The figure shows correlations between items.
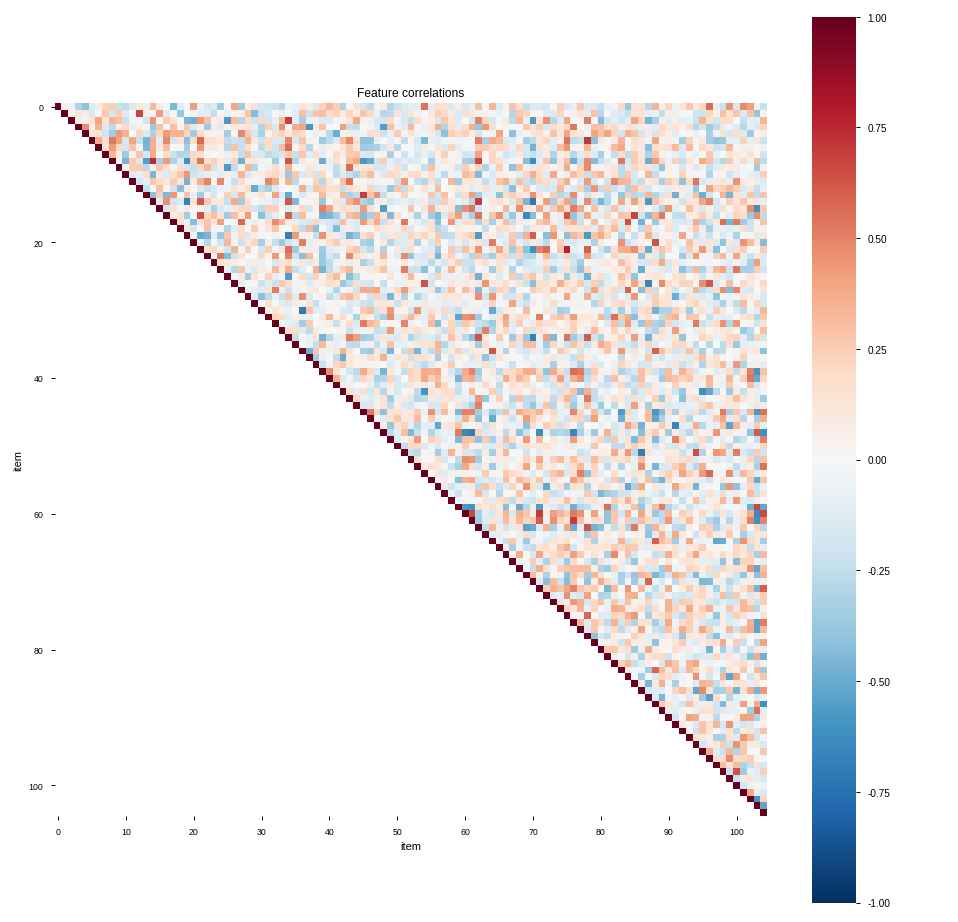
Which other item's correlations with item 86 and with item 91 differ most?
51
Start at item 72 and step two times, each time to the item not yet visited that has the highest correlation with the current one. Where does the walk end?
75
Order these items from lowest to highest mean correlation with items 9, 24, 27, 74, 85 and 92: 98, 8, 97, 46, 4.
8, 97, 46, 98, 4
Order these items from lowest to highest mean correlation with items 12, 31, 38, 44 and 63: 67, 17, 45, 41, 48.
67, 48, 45, 17, 41
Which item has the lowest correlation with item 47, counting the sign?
91
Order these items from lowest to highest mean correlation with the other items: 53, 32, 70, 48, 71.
48, 70, 53, 32, 71
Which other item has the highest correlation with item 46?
45
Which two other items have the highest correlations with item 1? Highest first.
12, 15
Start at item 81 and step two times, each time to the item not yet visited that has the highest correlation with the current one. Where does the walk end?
103
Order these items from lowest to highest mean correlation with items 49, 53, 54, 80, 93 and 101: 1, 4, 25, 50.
1, 50, 4, 25
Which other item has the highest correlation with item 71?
60
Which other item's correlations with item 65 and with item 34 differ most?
2
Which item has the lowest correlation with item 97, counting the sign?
64
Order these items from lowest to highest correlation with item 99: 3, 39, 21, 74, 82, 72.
72, 21, 3, 82, 39, 74
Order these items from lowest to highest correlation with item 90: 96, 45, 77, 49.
49, 96, 45, 77
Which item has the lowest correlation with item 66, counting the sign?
59
